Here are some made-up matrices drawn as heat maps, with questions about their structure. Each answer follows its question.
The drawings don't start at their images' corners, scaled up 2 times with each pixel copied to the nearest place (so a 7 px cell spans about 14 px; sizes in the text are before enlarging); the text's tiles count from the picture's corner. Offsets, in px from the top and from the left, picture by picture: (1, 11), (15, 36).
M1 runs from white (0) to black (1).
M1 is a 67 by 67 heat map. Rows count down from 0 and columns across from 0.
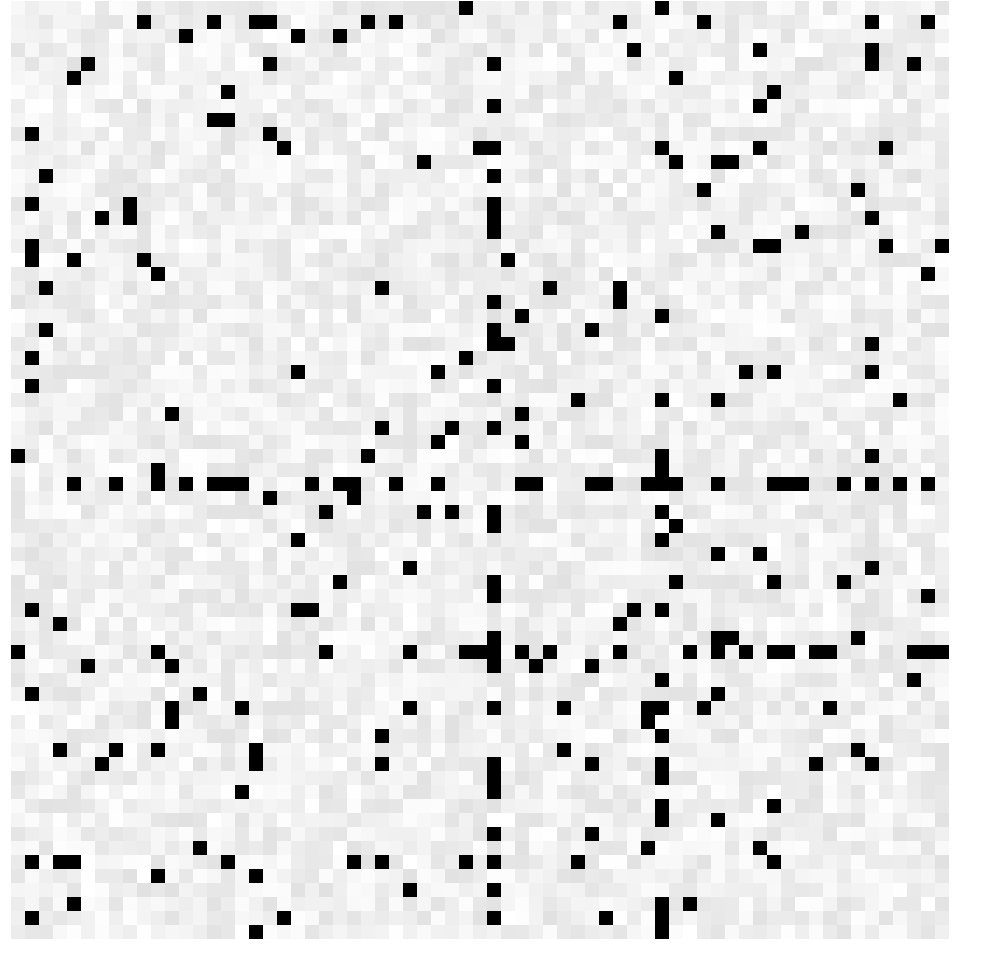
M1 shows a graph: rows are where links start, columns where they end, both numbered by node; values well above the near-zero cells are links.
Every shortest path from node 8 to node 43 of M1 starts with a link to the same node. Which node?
node 14
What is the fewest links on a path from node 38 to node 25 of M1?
3
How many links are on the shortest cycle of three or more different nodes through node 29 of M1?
5
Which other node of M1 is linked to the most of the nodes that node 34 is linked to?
node 46
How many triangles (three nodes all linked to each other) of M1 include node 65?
2
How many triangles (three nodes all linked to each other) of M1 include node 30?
0
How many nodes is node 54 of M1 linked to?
8
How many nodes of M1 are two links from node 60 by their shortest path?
9
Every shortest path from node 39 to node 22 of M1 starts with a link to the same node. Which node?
node 50
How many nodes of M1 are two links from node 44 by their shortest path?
6
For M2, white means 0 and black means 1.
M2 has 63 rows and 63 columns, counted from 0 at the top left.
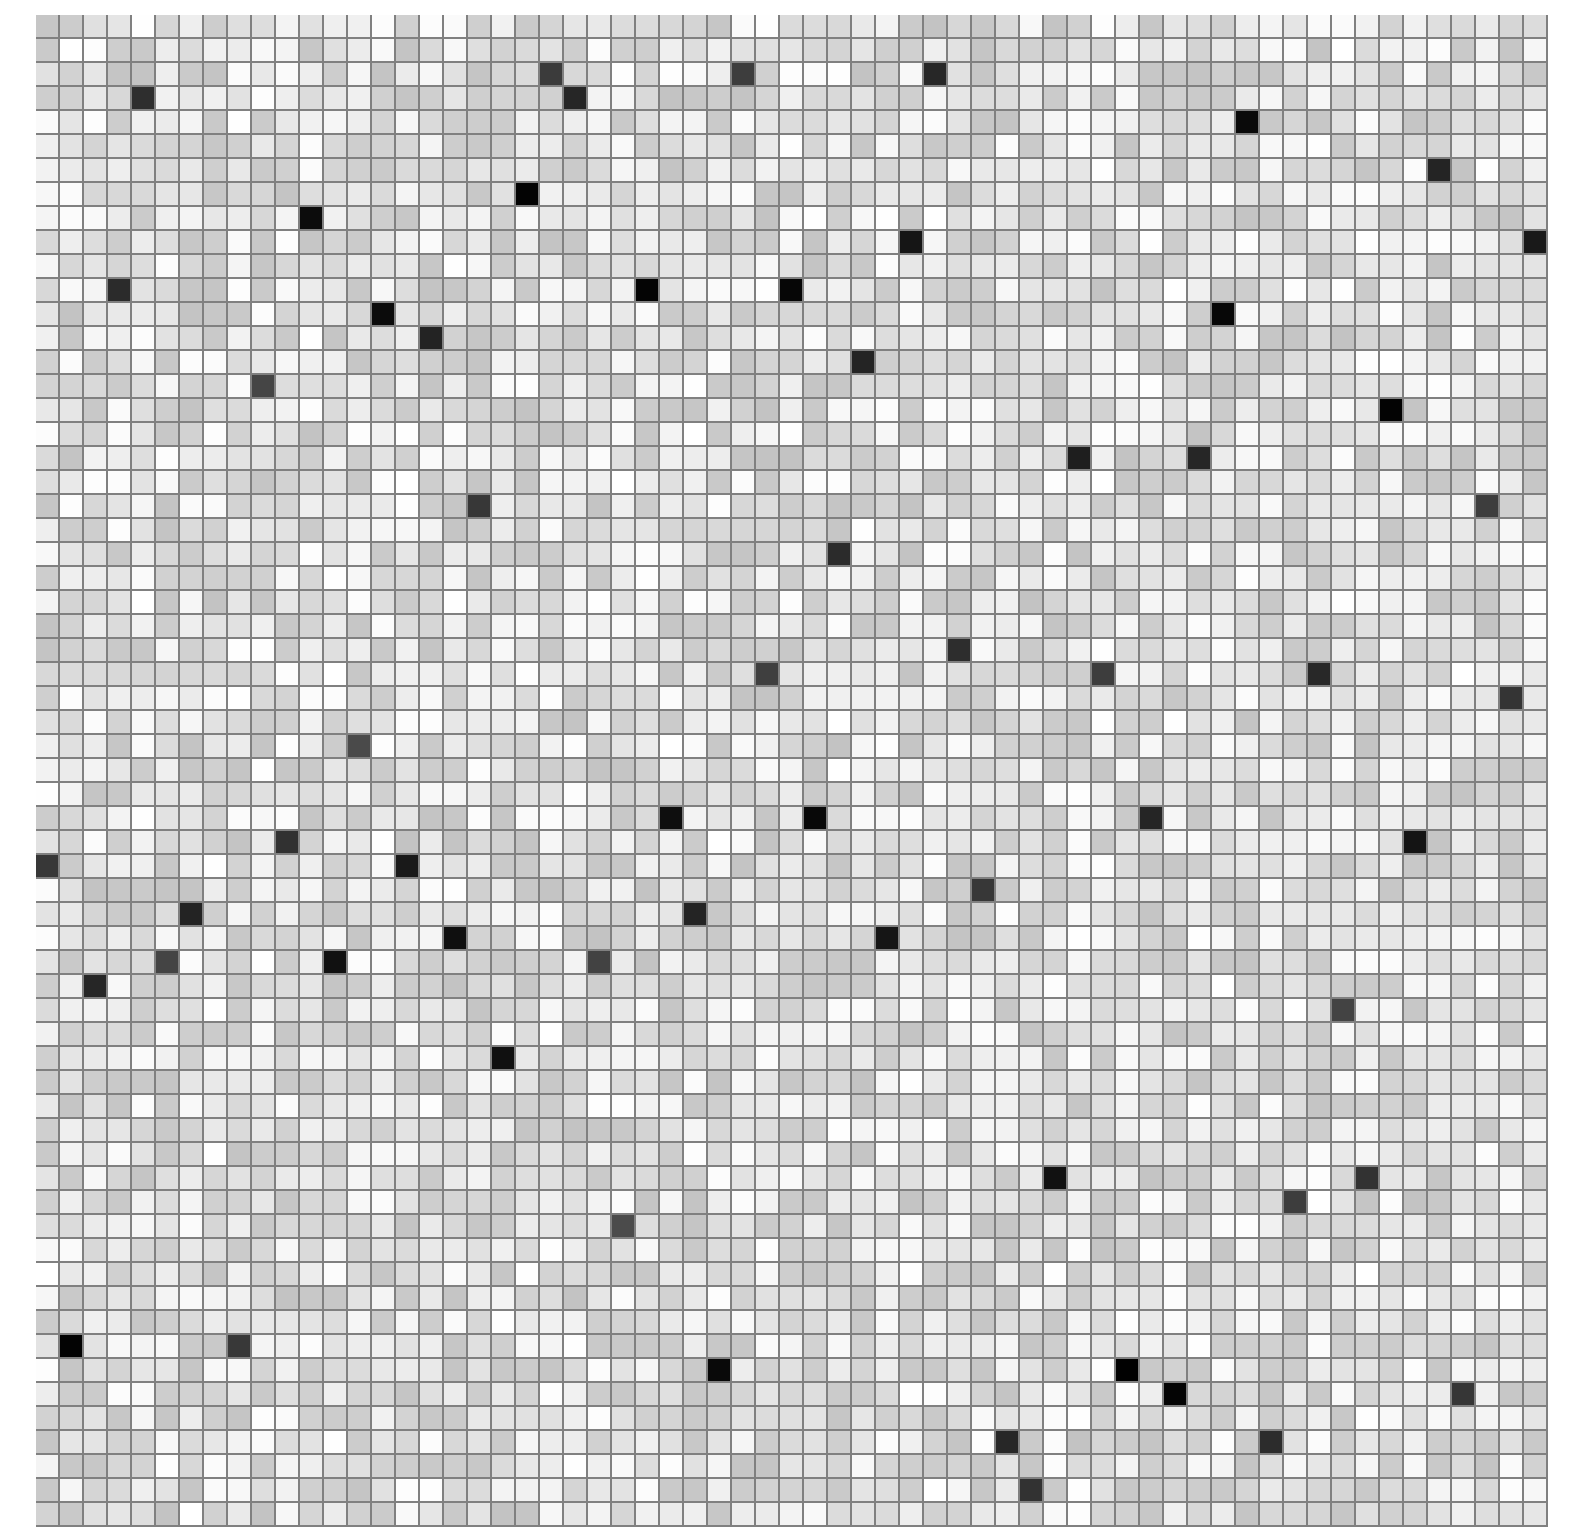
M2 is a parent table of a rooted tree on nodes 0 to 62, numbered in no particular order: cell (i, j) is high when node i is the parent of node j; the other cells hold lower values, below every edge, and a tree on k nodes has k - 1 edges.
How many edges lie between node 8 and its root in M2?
5
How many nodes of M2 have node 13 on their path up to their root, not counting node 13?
7
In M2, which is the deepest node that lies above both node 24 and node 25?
11
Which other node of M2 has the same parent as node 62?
36
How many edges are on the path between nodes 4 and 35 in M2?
6
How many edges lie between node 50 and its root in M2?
9
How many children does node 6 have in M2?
1
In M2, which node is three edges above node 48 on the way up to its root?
7
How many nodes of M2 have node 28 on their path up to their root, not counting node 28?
3
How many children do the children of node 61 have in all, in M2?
1
